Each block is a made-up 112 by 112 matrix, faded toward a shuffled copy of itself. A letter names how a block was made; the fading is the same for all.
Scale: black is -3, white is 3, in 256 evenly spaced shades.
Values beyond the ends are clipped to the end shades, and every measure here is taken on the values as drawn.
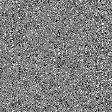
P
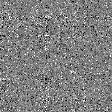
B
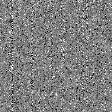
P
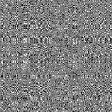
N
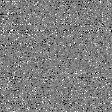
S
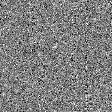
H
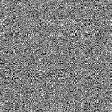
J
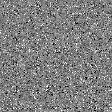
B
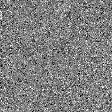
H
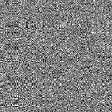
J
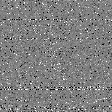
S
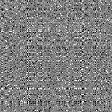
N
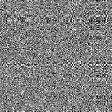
J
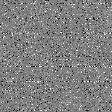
S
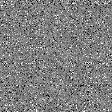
B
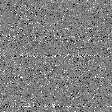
S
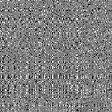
N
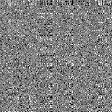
J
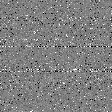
S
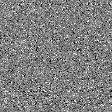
B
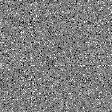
B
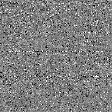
B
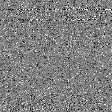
B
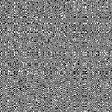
N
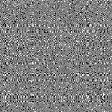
N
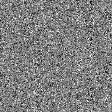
H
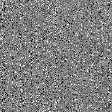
P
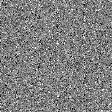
H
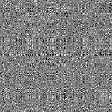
N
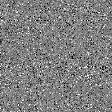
B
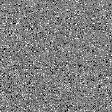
B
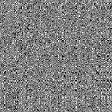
J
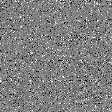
S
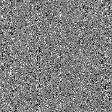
P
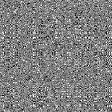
J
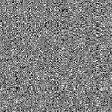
J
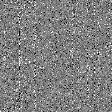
P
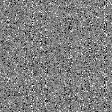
P
